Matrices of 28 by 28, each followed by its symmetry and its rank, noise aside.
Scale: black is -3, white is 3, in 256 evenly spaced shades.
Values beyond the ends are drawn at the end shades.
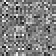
no symmetry, rank six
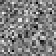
symmetric, rank four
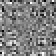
antisymmetric, rank four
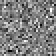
antisymmetric, rank eight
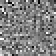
antisymmetric, rank eight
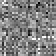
no symmetry, rank six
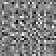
antisymmetric, rank four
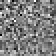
antisymmetric, rank eight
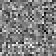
antisymmetric, rank eight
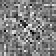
symmetric, rank eight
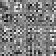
antisymmetric, rank four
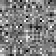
antisymmetric, rank eight
